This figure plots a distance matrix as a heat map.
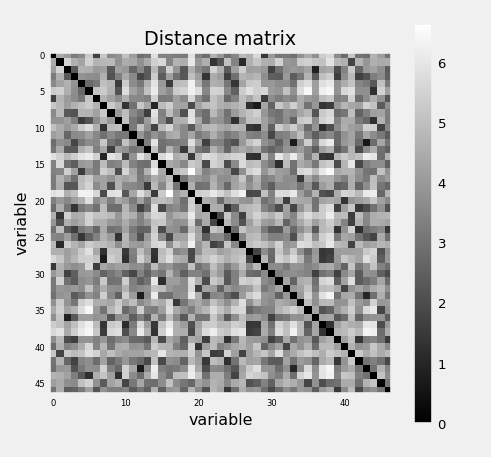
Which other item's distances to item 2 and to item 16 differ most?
36
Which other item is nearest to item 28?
7
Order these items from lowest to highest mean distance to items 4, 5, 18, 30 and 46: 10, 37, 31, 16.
31, 16, 10, 37
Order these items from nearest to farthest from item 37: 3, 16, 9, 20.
20, 3, 9, 16
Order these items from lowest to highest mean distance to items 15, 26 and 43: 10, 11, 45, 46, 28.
46, 11, 45, 10, 28
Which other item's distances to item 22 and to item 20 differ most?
40
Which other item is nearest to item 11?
30
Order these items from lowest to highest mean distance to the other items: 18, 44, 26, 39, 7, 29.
39, 18, 29, 7, 44, 26
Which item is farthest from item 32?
19
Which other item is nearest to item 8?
13
